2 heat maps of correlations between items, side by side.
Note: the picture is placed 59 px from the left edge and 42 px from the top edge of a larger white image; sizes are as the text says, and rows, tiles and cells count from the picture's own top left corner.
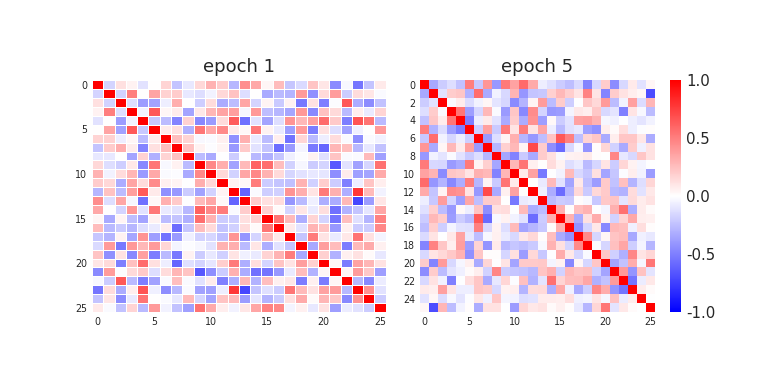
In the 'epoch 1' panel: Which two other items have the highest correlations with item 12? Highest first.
23, 4
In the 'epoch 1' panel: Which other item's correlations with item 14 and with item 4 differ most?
9
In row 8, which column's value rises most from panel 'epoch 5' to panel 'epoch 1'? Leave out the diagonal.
7
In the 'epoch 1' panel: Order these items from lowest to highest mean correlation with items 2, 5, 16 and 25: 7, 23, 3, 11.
23, 7, 11, 3
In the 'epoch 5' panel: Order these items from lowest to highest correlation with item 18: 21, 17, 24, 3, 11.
11, 24, 3, 21, 17
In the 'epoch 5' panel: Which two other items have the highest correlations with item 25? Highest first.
20, 2
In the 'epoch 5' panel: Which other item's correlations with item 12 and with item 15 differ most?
7
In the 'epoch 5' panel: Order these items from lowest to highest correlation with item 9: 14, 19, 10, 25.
19, 25, 14, 10
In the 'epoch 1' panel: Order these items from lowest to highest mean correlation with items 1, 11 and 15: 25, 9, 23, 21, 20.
21, 23, 20, 25, 9
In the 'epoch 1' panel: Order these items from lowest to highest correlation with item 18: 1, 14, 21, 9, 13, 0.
13, 0, 9, 14, 21, 1
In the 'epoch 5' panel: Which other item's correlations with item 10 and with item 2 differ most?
13
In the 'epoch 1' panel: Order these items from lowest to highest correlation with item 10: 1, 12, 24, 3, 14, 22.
24, 12, 1, 22, 3, 14
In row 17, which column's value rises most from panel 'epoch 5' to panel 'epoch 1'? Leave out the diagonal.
23
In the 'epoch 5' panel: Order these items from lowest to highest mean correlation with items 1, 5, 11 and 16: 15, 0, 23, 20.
20, 23, 15, 0
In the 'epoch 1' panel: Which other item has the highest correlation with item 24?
4
